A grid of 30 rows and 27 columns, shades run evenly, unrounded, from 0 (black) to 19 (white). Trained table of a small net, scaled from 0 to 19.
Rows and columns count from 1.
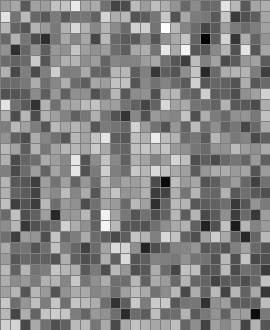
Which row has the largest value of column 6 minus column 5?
22
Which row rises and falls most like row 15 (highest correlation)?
19
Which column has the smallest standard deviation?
7
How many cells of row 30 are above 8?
19
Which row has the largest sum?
14
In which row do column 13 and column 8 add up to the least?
11
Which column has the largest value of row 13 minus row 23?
16
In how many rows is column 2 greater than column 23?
9
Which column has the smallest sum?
21
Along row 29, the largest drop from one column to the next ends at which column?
26
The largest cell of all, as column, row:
17, 3
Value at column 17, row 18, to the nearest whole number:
5
